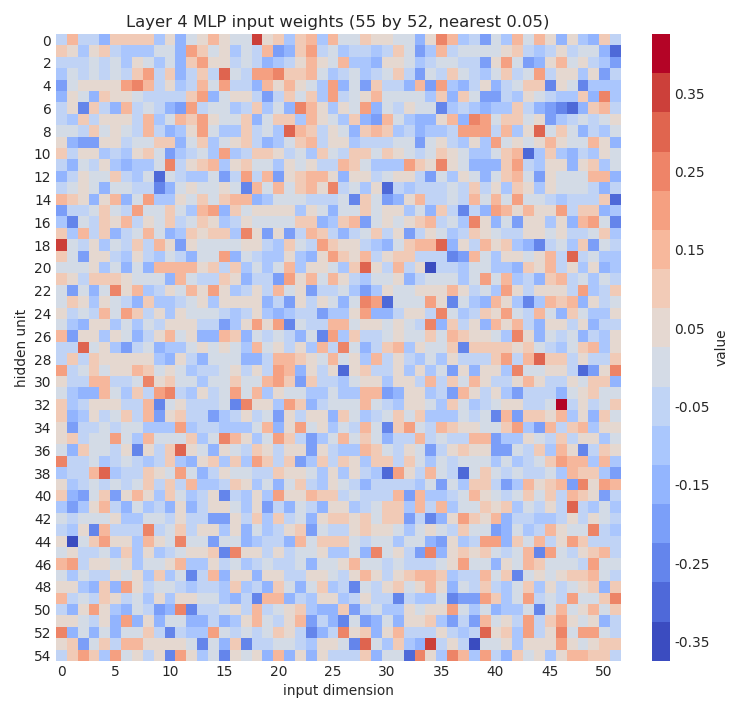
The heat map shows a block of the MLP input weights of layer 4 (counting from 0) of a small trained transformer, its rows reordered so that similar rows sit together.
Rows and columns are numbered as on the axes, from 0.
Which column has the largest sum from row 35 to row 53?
39
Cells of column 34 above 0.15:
4
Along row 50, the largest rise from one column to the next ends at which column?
11
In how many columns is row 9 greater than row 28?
20
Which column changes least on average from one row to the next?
13
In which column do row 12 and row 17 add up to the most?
17
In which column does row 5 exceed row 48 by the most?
50
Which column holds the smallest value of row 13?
30
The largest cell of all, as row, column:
32, 46
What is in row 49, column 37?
-0.2
